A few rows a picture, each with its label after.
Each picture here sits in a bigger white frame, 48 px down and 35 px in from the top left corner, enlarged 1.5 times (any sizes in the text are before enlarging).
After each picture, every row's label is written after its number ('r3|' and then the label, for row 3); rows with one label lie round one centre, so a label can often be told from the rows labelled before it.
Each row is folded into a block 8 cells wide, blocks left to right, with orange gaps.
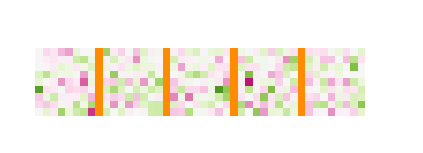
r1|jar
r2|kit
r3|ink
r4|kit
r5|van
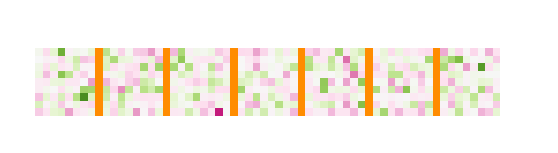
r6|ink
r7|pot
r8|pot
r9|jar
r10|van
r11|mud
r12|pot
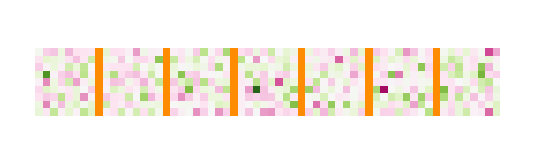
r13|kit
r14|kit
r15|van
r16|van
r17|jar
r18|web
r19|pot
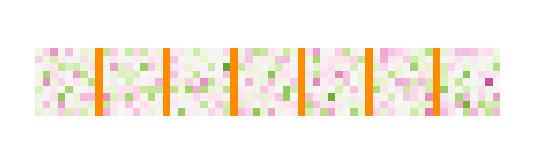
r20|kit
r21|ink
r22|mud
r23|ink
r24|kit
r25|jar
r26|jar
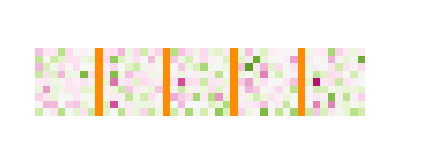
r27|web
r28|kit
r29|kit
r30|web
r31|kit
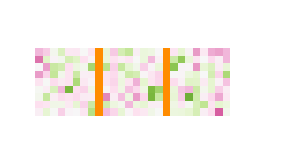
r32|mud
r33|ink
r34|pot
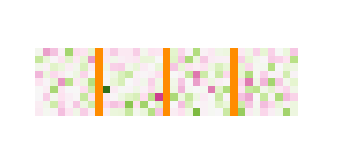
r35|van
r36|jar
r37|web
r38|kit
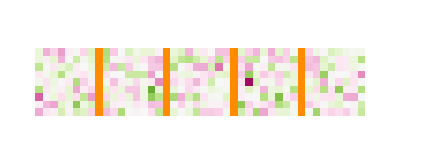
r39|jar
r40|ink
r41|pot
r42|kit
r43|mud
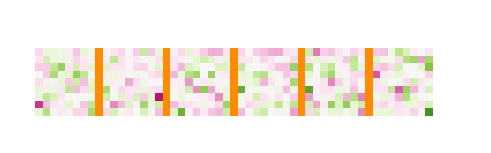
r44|mud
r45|jar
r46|mud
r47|jar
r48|jar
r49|mud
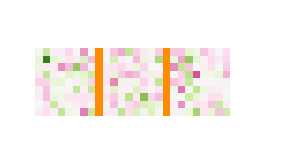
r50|pot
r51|kit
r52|web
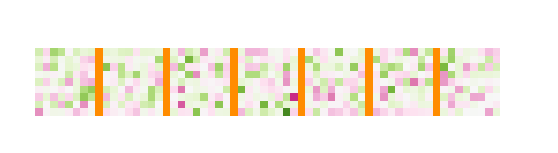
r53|ink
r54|ink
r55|web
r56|jar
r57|van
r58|van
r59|pot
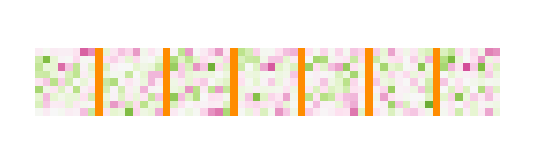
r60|pot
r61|jar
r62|pot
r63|pot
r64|pot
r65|van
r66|pot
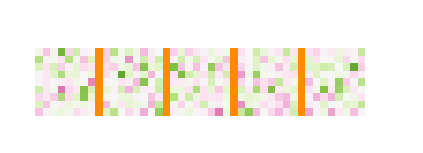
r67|ink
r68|mud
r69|pot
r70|mud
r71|van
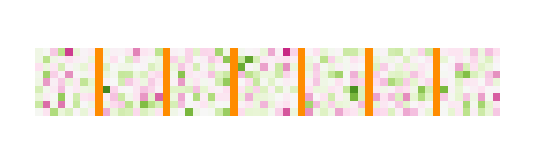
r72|kit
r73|jar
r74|kit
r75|pot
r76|ink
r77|ink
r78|jar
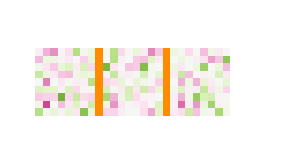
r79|kit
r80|pot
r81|kit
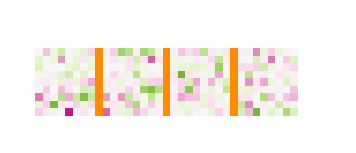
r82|ink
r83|ink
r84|van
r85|kit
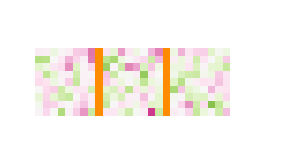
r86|pot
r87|pot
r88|jar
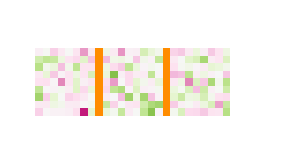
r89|pot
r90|kit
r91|mud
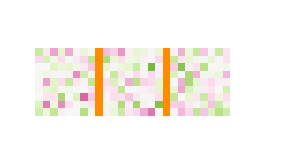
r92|kit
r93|van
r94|web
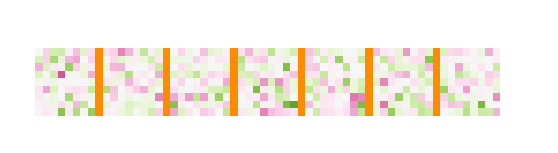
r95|web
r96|jar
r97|ink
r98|van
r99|mud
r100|kit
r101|jar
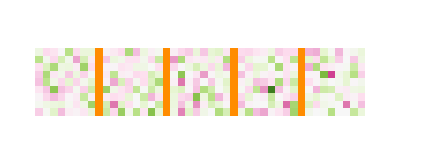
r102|van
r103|kit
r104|kit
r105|mud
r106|web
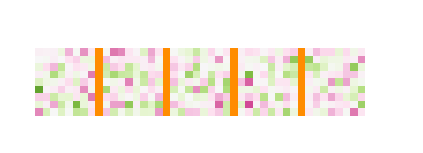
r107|jar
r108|jar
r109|mud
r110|kit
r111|van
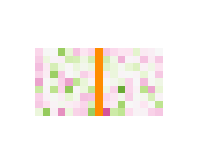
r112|mud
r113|van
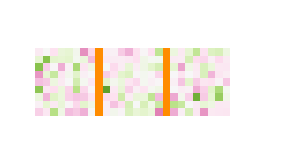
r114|pot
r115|jar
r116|ink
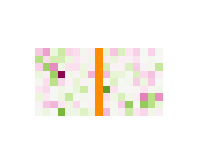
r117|web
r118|jar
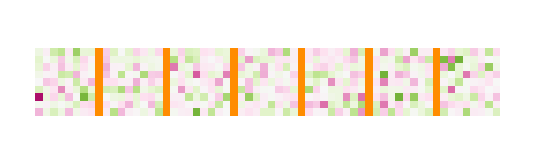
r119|ink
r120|mud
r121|web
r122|web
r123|jar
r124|kit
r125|web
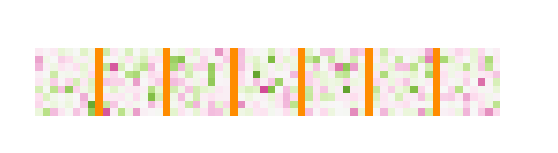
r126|mud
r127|ink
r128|pot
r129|mud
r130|pot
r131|pot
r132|van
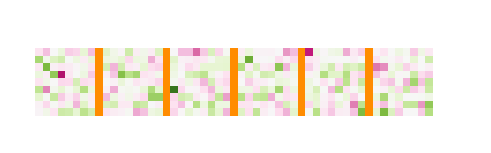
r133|web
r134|ink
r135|jar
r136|pot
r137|mud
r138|mud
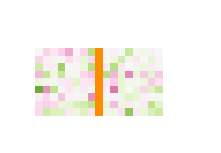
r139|jar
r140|web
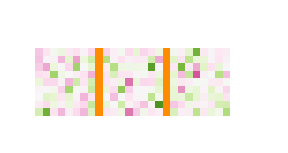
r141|mud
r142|van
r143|web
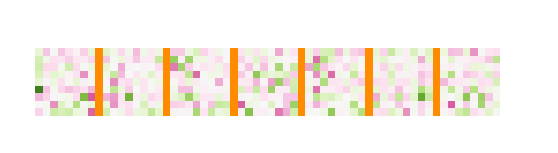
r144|jar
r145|kit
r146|web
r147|mud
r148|web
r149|ink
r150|kit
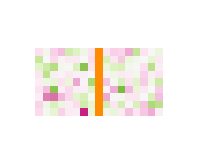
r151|van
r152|van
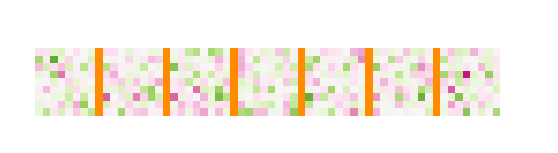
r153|web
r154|ink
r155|ink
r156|mud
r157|pot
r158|ink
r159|web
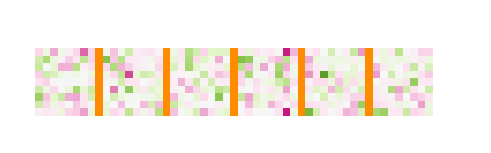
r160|pot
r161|web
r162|ink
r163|pot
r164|mud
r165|mud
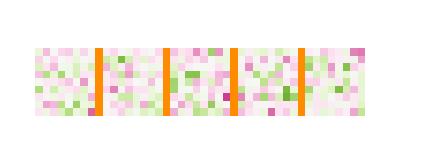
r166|jar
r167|web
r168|jar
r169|ink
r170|pot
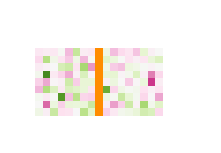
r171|kit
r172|jar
